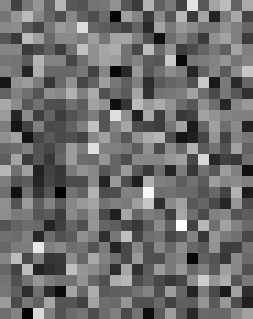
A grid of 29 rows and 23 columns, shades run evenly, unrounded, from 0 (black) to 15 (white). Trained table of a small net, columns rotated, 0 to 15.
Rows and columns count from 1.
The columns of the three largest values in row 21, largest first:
17, 19, 21
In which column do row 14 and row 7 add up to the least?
11
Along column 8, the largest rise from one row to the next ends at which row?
3
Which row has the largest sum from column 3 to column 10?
4
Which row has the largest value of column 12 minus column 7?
22
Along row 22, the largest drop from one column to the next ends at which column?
13
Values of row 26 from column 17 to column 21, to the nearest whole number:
4 8 12 9 10
